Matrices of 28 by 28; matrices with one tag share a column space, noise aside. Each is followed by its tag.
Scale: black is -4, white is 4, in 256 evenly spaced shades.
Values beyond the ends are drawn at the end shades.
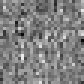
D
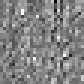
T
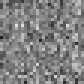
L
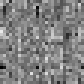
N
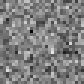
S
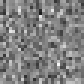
T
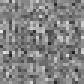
S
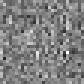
S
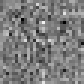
D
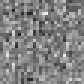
D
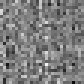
L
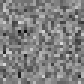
S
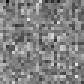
L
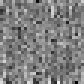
N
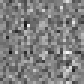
S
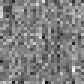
N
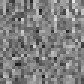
T
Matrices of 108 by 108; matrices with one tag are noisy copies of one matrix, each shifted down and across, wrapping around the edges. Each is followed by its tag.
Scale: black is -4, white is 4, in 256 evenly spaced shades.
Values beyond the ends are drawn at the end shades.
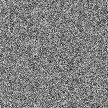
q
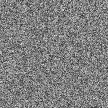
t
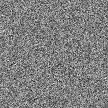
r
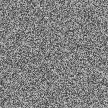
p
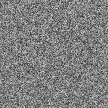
q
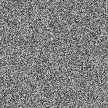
r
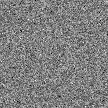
p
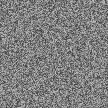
r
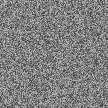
t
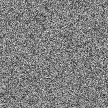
t
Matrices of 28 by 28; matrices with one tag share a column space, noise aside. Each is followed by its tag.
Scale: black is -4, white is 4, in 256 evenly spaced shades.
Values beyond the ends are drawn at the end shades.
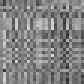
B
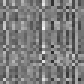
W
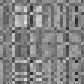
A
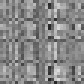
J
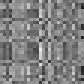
J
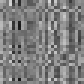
W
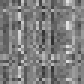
W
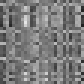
A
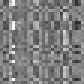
W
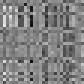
A
